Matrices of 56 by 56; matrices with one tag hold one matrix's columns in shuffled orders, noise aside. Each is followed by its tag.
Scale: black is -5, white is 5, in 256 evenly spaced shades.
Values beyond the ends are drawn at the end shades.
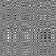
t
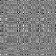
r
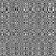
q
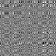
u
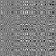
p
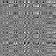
u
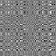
p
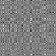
r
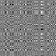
p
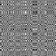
p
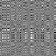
t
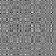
r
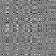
r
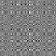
p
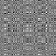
r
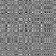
r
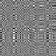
t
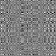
r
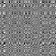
u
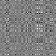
r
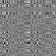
u
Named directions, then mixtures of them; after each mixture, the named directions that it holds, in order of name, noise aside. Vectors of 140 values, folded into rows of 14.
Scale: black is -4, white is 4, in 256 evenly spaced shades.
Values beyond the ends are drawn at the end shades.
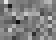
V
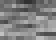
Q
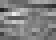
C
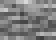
C, Q.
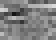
C.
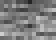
Q.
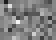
V.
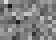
V.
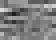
C.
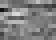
C.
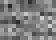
Q, V.
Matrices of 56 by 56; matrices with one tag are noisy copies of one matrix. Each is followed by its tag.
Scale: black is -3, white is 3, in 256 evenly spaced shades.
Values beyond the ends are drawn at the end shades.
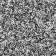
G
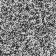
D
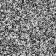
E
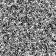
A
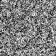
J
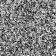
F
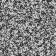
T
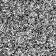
J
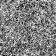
F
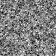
E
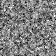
T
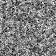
G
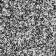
J
